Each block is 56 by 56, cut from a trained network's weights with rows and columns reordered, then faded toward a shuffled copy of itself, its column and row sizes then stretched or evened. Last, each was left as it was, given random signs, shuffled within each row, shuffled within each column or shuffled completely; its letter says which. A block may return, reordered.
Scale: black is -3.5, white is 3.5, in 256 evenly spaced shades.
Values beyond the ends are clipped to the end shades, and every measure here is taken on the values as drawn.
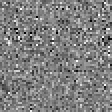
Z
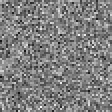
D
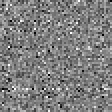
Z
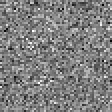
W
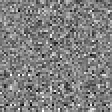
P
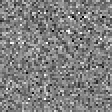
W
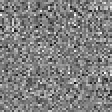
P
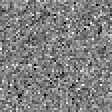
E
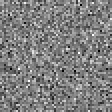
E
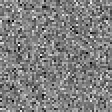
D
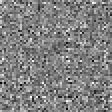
Z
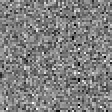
D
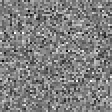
W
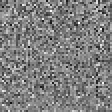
Z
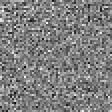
Z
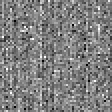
D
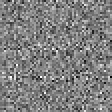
P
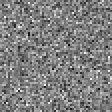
E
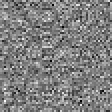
P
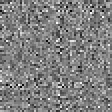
P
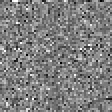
Z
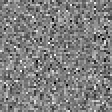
D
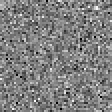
E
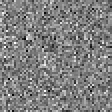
P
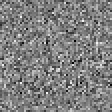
W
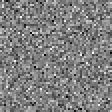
E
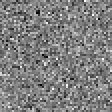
E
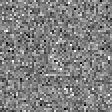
E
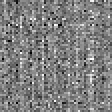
P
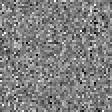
D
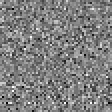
W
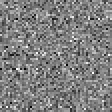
W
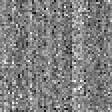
D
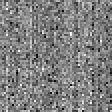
D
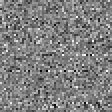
W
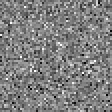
E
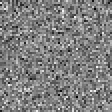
E
